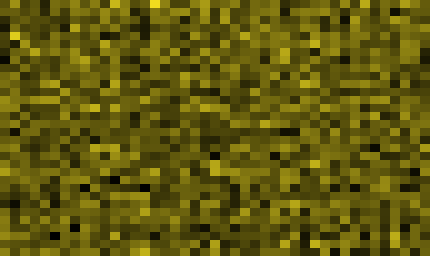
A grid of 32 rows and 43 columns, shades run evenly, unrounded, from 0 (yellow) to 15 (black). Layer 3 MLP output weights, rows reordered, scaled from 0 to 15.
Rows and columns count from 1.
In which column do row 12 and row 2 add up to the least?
11
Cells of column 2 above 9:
14
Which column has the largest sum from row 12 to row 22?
17
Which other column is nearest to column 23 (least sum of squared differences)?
26
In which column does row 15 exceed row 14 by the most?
10
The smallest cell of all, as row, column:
1, 16
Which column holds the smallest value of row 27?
15
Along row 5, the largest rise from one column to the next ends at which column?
3
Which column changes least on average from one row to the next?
4
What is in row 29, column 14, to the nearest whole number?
11
